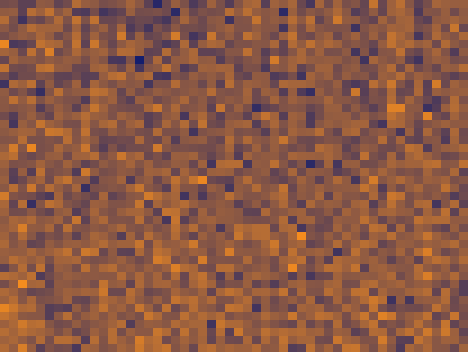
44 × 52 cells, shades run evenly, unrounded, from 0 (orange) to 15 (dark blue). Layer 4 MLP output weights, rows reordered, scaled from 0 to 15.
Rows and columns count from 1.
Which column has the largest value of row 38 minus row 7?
6
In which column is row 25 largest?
21
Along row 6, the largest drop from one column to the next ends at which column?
11
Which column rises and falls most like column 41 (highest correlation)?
16
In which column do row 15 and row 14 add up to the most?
35
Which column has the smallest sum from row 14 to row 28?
44
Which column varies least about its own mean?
39
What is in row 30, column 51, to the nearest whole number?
8
